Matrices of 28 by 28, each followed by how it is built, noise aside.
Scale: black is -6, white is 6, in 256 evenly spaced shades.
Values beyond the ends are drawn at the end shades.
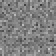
repeating columns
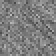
Toeplitz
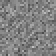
Hankel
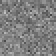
Toeplitz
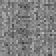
blocks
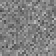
Hankel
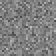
repeating columns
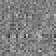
low rank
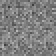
repeating columns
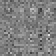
low rank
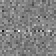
uneven rows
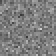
noise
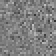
upper triangular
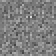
repeating columns
